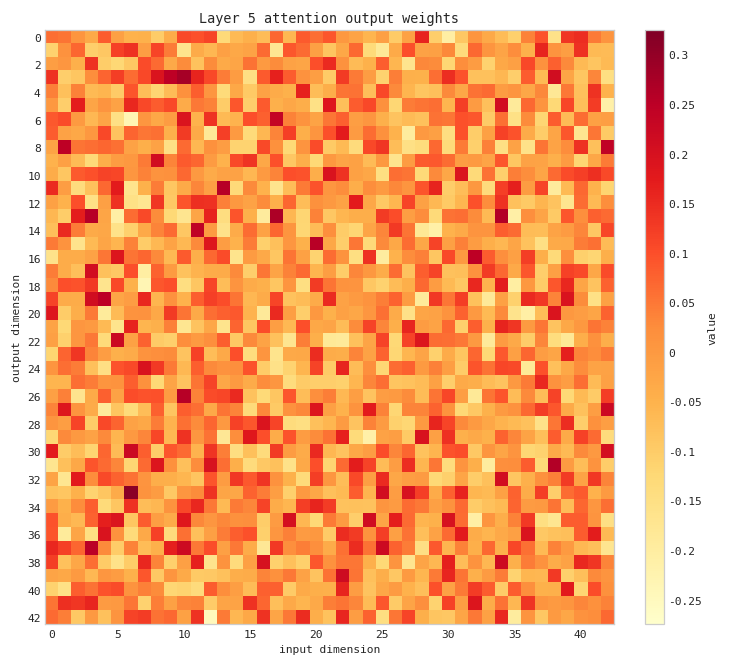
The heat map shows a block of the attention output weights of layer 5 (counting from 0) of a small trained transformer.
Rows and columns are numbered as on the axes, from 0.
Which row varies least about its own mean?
25
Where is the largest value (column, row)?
6, 33
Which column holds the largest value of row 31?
38
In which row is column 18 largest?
35
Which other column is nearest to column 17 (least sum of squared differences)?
31
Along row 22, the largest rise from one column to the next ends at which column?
5
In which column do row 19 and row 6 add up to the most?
17
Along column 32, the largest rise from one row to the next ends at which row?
16
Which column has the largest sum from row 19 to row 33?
12
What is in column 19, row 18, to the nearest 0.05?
-0.15
